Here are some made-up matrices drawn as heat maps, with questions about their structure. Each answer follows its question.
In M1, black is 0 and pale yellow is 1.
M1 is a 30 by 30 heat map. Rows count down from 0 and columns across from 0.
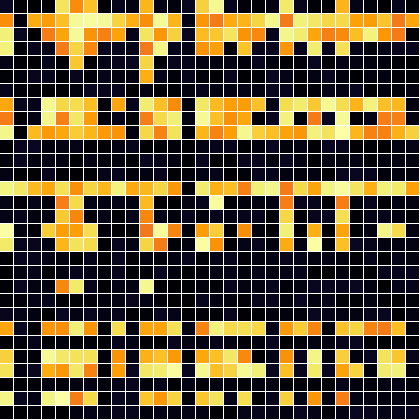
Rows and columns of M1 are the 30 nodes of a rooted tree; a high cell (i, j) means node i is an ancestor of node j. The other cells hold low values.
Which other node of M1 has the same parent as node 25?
18
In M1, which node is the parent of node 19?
9
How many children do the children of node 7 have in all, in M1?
2
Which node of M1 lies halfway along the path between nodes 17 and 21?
8
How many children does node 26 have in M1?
2
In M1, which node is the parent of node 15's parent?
0
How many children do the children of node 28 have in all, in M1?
1
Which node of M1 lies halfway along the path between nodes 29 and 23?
2
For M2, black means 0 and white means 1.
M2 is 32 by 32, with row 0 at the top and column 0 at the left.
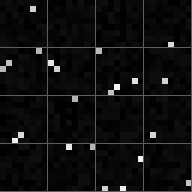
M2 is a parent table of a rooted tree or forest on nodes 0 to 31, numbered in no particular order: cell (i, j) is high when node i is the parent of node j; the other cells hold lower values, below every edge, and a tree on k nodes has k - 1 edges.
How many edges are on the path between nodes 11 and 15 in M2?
2
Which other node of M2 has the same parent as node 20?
17
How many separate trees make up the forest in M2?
10
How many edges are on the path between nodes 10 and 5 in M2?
2
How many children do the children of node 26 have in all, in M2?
1
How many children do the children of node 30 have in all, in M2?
2
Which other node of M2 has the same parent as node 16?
6
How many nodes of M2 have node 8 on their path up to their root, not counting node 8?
3
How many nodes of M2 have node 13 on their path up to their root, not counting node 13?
4
